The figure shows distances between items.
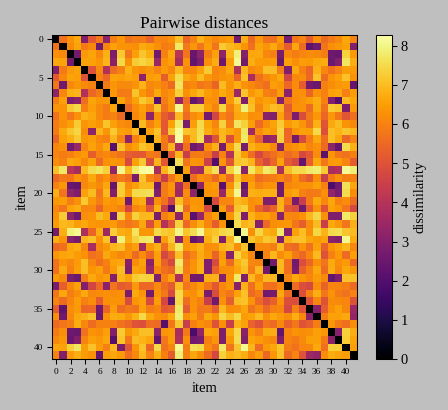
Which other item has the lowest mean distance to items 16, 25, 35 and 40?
32
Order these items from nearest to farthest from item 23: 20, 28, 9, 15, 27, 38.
38, 20, 15, 28, 27, 9
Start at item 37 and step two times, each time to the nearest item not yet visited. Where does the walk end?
24
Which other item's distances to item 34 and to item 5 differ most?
16
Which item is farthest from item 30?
17
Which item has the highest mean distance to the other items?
25
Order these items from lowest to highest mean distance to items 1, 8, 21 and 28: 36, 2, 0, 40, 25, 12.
2, 36, 0, 40, 12, 25
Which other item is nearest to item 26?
19
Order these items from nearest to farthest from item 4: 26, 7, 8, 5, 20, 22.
7, 5, 8, 22, 20, 26
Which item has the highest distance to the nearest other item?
27
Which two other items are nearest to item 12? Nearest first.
5, 27
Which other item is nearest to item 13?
33
